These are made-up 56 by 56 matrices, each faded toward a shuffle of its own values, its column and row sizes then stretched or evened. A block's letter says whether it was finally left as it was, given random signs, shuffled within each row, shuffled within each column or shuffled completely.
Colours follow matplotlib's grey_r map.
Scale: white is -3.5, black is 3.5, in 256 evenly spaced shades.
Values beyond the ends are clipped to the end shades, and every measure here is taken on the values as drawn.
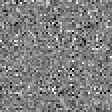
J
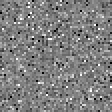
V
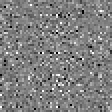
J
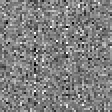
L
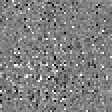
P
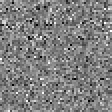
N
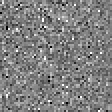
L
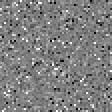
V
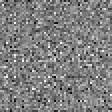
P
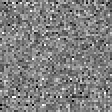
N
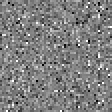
L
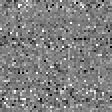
N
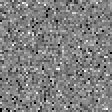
V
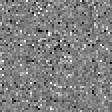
N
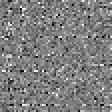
P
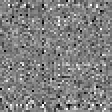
J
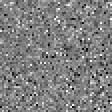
V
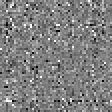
P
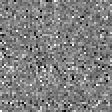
N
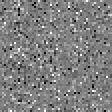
L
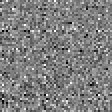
J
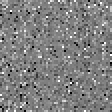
L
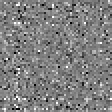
P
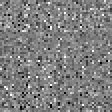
P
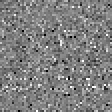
N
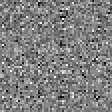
J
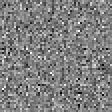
P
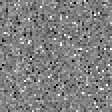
V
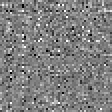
J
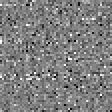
P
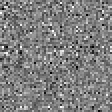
P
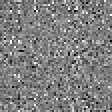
J
